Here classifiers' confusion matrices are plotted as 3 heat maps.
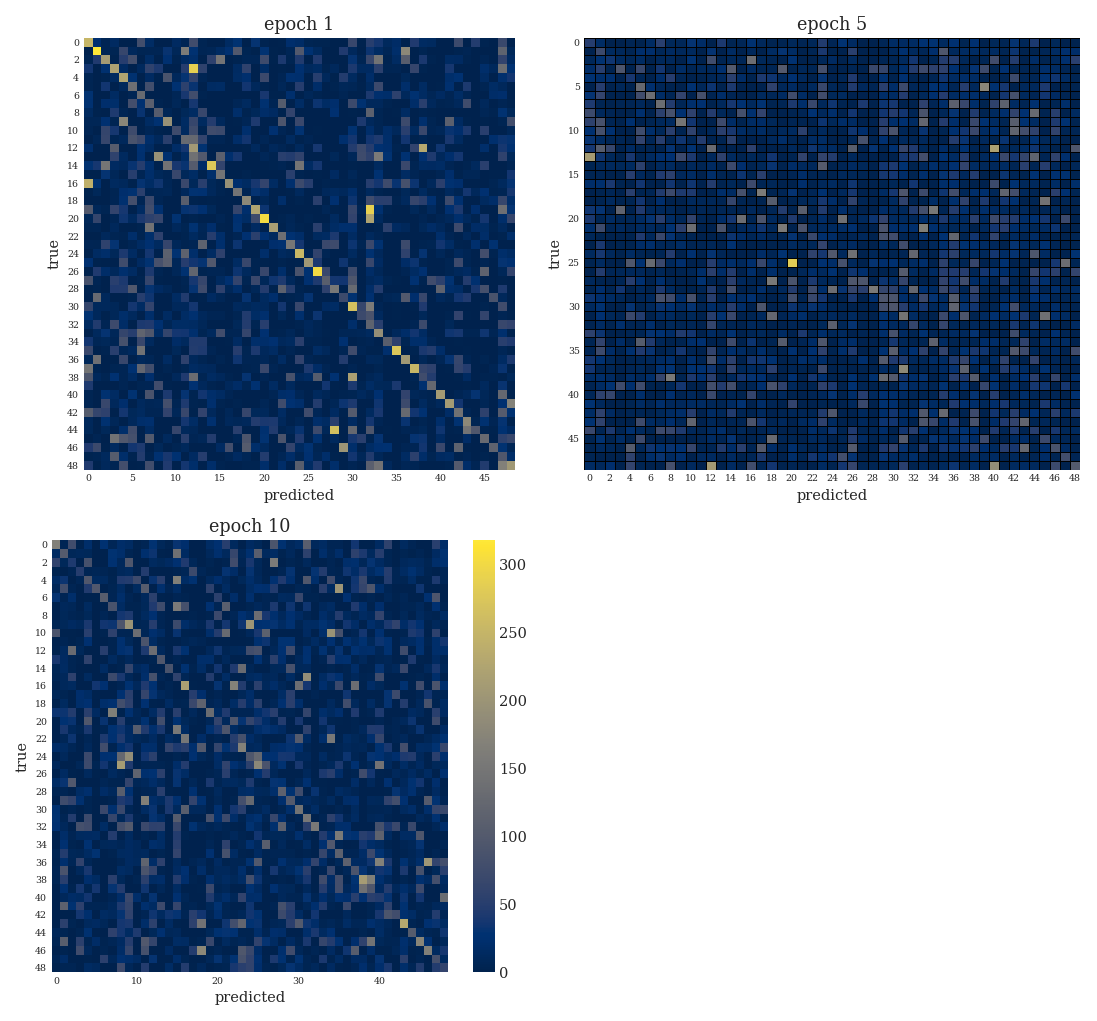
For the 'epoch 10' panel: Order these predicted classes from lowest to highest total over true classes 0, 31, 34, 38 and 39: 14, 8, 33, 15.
14, 8, 33, 15
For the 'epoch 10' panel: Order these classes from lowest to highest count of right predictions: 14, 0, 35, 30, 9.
14, 35, 30, 0, 9
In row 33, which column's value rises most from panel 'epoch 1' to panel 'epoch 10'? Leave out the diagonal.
35
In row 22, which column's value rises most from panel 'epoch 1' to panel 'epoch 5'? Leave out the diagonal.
36
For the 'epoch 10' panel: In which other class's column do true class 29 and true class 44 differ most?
11
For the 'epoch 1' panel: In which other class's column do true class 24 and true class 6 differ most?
9
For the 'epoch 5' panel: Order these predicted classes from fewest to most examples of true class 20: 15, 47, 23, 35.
23, 35, 47, 15
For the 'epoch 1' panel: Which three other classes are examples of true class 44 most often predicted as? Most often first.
28, 43, 30
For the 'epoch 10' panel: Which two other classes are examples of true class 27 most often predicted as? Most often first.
2, 9
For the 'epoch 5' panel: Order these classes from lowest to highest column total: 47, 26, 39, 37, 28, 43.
28, 47, 39, 43, 37, 26
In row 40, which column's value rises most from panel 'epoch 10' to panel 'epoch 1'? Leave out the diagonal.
47
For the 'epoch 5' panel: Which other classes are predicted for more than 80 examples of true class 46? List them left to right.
4, 17, 26, 43
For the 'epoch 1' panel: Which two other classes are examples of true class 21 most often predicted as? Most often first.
7, 42
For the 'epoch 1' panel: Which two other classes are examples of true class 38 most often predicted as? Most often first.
30, 12
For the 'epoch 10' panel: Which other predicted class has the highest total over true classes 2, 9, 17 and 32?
24
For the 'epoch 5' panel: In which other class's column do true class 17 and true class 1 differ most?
41
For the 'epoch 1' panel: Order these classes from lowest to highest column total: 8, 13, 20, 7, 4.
8, 13, 20, 4, 7
